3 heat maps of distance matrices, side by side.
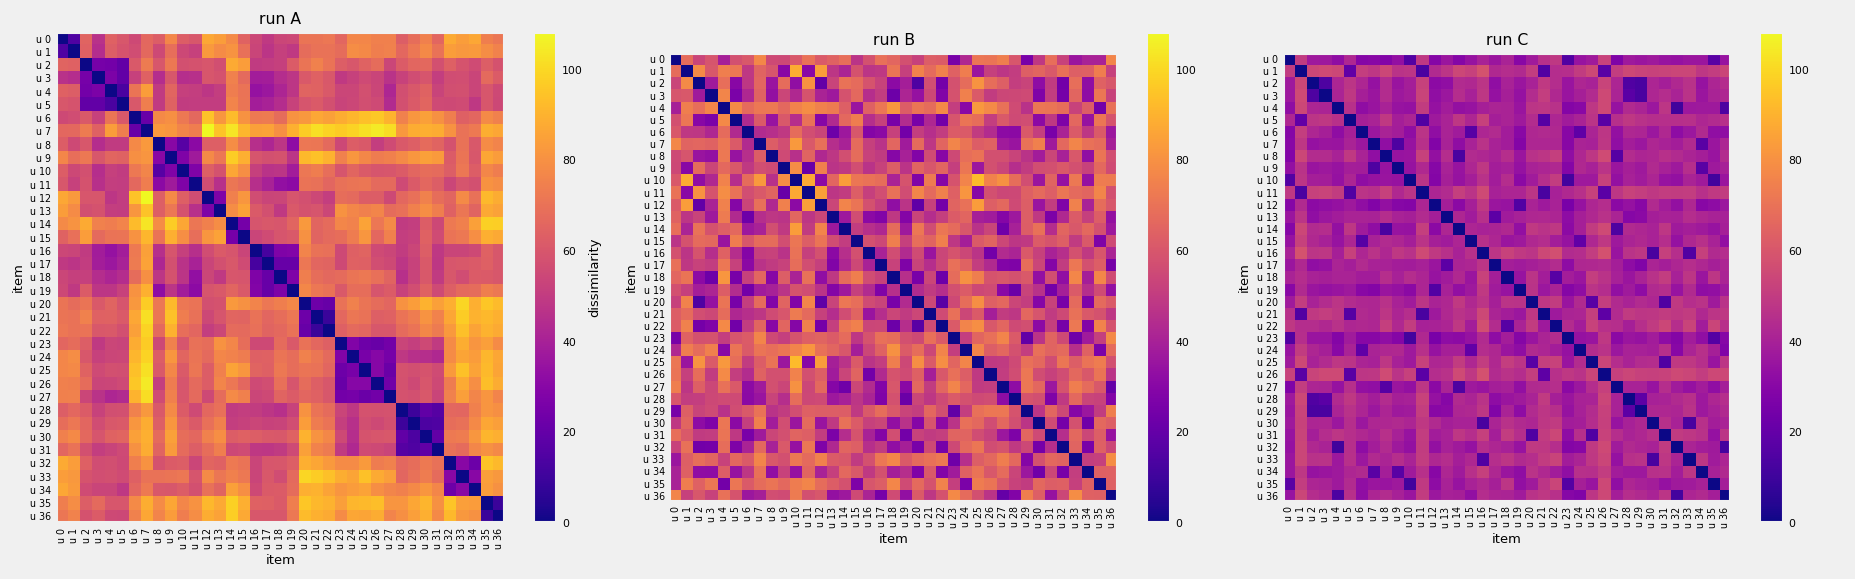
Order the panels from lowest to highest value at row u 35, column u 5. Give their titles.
run C, run A, run B
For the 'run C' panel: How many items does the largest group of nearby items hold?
5
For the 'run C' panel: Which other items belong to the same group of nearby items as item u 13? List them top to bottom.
u 17
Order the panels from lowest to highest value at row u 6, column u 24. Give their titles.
run C, run B, run A
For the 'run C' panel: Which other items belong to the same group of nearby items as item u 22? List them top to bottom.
u 18
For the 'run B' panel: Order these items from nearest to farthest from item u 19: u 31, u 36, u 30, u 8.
u 31, u 36, u 8, u 30
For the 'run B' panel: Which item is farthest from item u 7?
u 10
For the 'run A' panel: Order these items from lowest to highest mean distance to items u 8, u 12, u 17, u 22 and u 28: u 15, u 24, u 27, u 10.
u 10, u 27, u 24, u 15
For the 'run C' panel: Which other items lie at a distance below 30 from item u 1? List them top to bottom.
u 5, u 11, u 21, u 26
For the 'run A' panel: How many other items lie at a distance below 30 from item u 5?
3
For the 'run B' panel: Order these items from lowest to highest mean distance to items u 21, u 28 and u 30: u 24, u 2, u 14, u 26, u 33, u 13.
u 13, u 2, u 26, u 14, u 24, u 33
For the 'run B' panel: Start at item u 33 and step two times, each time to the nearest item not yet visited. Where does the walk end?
u 29
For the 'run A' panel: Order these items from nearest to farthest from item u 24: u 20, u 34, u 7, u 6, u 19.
u 19, u 20, u 34, u 6, u 7
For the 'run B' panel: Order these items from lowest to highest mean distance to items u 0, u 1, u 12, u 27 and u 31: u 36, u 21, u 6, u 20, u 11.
u 6, u 36, u 20, u 21, u 11
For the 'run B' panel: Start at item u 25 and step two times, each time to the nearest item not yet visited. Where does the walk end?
u 9
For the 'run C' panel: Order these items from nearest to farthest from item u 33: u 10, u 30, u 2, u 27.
u 30, u 27, u 10, u 2
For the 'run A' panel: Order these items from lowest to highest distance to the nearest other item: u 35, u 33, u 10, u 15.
u 35, u 10, u 15, u 33
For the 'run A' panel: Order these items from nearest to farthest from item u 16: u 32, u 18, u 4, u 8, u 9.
u 18, u 4, u 8, u 32, u 9
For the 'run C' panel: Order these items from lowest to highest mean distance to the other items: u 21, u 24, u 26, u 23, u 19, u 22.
u 23, u 19, u 24, u 21, u 22, u 26
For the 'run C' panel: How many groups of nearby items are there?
12
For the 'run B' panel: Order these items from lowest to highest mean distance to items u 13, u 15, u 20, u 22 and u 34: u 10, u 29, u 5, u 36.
u 5, u 10, u 29, u 36
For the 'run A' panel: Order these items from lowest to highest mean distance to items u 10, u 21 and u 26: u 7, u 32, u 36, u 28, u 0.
u 28, u 0, u 32, u 36, u 7
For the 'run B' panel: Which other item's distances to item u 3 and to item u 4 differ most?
u 18
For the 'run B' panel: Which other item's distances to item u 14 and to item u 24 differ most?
u 27
